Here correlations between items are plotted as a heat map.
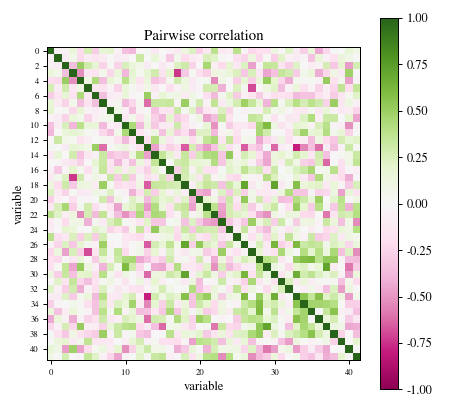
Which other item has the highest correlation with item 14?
24
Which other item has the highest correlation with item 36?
33
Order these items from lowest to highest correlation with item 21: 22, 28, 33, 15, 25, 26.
25, 28, 15, 26, 22, 33
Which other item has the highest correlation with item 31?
27
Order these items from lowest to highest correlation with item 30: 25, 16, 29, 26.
29, 25, 16, 26
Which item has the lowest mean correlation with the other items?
13
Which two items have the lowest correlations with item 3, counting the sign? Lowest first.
17, 4
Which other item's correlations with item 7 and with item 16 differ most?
22
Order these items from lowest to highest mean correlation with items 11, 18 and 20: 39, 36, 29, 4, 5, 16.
29, 5, 4, 39, 16, 36
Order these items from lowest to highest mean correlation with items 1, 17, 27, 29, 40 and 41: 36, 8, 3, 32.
3, 32, 8, 36
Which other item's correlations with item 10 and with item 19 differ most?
11
